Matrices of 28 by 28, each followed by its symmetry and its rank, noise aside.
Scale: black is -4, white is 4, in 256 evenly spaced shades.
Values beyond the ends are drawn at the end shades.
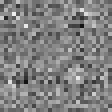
symmetric, rank six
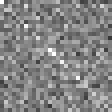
symmetric, rank eight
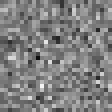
no symmetry, rank eight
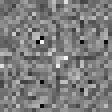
symmetric, rank eight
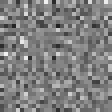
antisymmetric, rank six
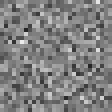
no symmetry, rank eight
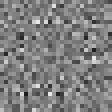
antisymmetric, rank six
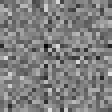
no symmetry, rank seven
